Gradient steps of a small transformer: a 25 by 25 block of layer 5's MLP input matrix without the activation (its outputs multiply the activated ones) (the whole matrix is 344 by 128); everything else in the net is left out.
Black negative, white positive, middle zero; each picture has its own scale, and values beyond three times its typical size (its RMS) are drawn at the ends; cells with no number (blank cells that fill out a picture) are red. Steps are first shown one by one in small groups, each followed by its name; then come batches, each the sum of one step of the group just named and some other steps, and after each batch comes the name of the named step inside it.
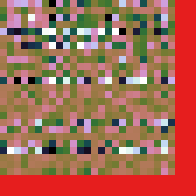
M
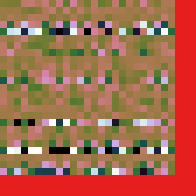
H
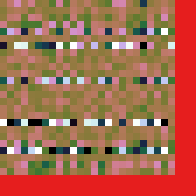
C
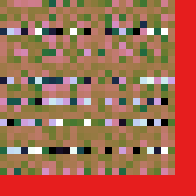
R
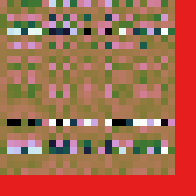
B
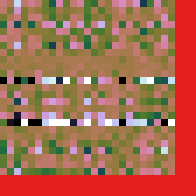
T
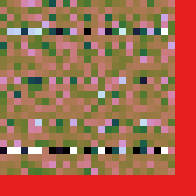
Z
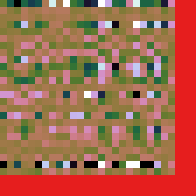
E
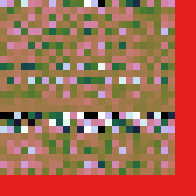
B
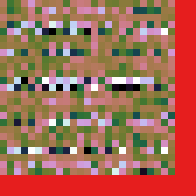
H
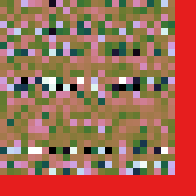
Z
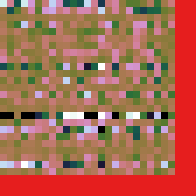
E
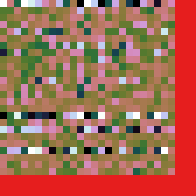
Z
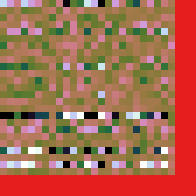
Z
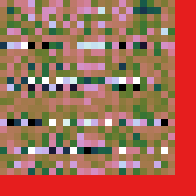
C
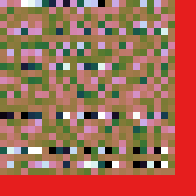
Z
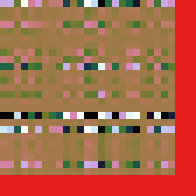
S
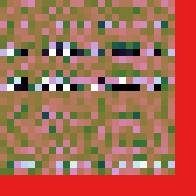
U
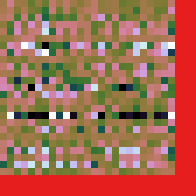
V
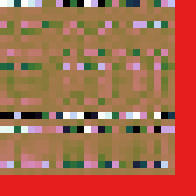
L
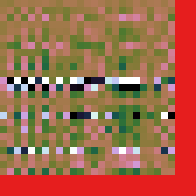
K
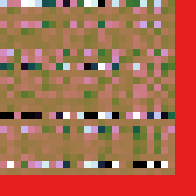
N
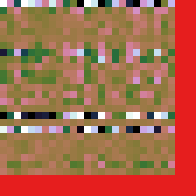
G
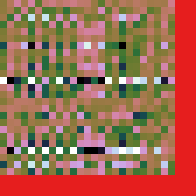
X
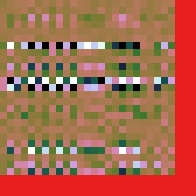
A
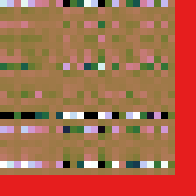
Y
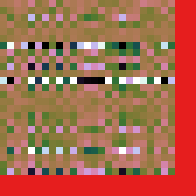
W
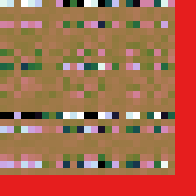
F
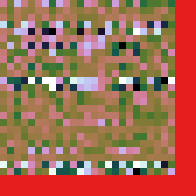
A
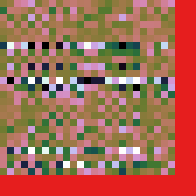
W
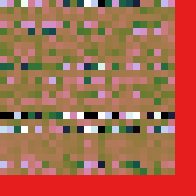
S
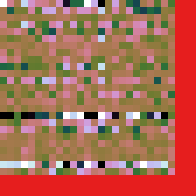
Y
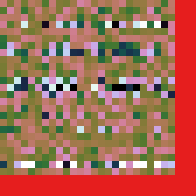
U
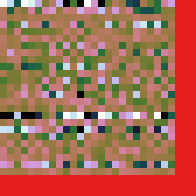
L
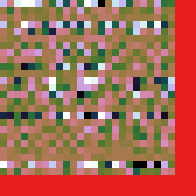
N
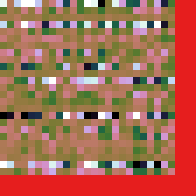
N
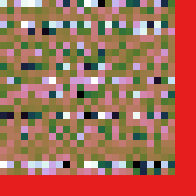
N
